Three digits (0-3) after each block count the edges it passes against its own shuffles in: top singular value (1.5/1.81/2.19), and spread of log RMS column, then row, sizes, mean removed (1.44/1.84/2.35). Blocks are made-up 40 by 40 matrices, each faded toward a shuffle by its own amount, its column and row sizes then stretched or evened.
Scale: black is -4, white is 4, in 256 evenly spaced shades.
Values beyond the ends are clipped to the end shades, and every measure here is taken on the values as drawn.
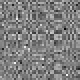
3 0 1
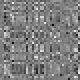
3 3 0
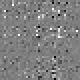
0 2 2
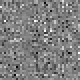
1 2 1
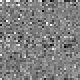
2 1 2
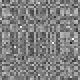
3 1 0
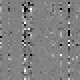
2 3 1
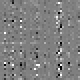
1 3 1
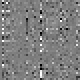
2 3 1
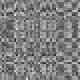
3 2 2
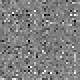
0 2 2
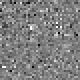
1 0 2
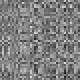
3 3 1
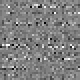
1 0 3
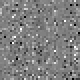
0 2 0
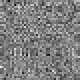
2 0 1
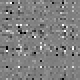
1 2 3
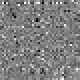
2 0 1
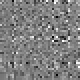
2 2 2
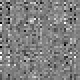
2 3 1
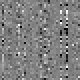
2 3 0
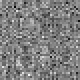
2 0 1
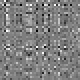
3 3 2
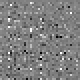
0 2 2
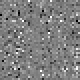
0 2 1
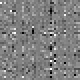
2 3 1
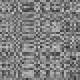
3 0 2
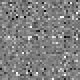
1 1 2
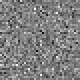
0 1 1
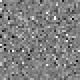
1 1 1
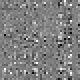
1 3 2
